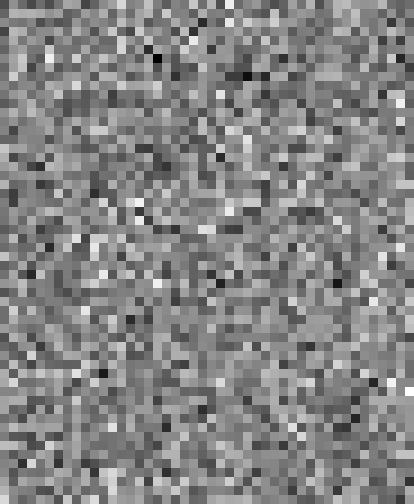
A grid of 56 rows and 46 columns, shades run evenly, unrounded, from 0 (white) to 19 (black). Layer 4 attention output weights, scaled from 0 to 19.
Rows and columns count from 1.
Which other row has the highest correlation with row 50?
19
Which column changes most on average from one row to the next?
2
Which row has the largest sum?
12
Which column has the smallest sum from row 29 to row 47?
43
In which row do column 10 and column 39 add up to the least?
41
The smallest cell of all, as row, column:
44, 46
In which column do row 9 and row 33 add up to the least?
37
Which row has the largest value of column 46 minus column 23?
8
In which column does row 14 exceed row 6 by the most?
35
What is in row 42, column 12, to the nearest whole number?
17
